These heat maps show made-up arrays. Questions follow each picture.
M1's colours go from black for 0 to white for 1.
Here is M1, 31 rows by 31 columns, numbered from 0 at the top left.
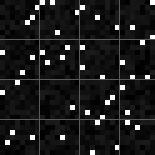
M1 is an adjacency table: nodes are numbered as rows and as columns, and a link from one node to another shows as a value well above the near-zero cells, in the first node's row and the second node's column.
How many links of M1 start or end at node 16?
4
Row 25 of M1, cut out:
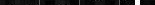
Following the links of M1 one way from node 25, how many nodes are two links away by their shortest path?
2
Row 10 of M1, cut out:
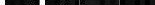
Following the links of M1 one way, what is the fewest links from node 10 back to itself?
2
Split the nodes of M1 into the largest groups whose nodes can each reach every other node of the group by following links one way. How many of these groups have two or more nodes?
3
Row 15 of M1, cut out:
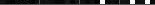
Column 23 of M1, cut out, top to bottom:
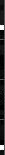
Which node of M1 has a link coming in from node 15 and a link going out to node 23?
node 29
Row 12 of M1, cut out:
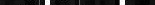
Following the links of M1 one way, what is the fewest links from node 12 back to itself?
4
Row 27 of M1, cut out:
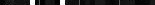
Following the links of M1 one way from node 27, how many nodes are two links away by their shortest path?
3
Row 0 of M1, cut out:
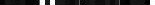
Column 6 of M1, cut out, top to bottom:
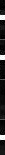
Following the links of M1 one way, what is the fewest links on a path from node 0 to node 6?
6
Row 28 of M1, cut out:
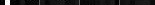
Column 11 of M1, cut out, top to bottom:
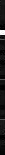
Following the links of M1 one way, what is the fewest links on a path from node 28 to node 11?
5
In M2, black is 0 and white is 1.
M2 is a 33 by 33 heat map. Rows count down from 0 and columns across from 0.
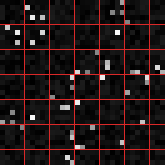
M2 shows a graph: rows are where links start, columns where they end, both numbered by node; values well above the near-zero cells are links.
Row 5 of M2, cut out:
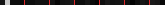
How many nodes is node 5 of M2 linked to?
1
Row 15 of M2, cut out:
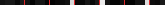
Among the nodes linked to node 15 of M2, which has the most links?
node 14
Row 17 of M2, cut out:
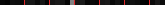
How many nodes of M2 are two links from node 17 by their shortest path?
4
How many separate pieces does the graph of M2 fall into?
11
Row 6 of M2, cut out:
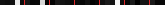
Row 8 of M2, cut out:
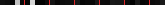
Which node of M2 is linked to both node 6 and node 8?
node 3
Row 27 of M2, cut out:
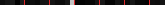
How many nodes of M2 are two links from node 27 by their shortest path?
4
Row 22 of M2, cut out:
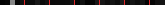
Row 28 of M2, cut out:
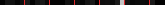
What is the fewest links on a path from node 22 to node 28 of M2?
3
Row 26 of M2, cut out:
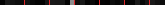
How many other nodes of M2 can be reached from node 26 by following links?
8
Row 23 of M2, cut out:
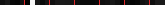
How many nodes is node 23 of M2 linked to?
1
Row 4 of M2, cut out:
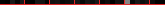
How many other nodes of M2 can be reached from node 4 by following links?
2
